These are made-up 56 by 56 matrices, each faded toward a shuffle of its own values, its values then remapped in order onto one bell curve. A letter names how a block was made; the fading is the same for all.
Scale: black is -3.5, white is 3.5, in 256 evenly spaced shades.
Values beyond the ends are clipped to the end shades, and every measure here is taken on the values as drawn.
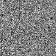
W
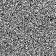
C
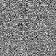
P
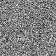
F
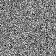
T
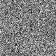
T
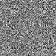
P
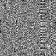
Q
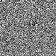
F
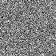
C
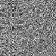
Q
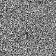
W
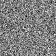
C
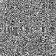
P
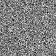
W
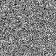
F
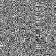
Q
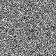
C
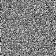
W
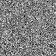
F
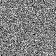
T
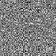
Q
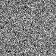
T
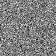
F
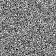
T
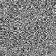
P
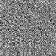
P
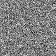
C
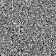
W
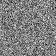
C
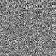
P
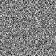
P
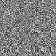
Q
